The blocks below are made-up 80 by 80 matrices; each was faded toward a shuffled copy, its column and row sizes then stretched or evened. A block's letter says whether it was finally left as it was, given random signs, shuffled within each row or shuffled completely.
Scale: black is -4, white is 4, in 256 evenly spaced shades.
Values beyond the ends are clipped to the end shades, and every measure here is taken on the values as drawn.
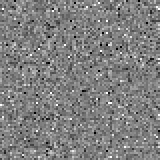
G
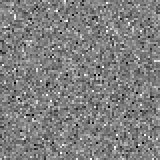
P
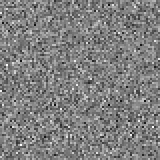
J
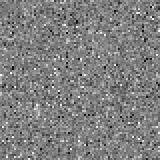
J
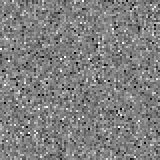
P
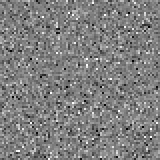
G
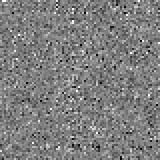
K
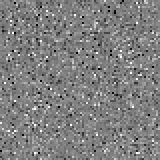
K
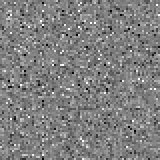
G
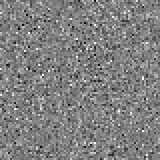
K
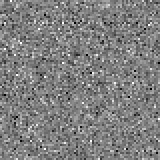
J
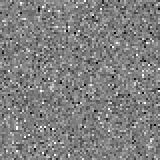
P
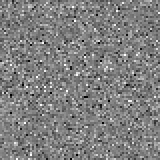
J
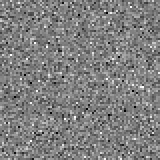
P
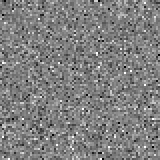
G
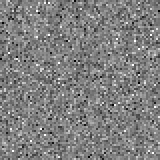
P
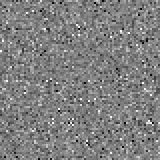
J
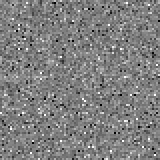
J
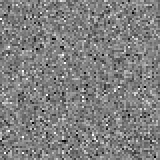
G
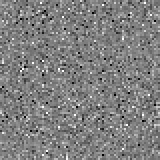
G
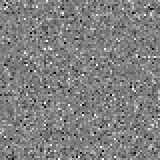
K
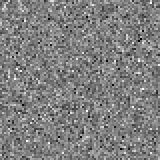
P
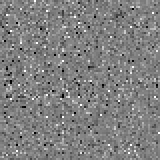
K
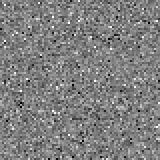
J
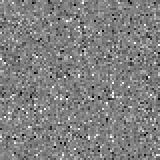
K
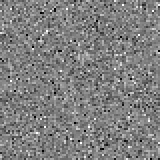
P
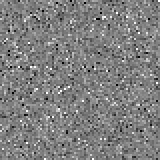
J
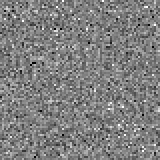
G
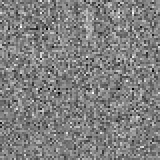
G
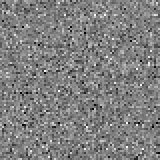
J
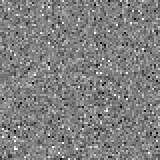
K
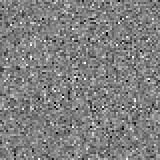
G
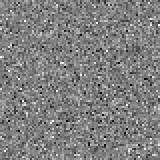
J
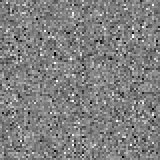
K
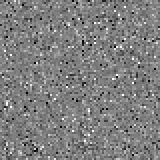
K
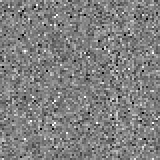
K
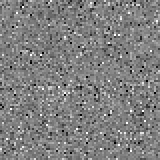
G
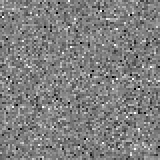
J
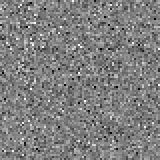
K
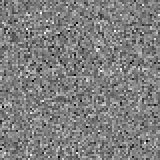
K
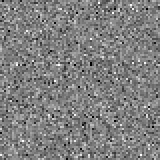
J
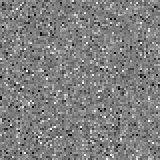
P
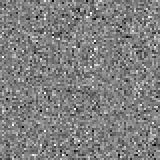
K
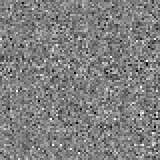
G
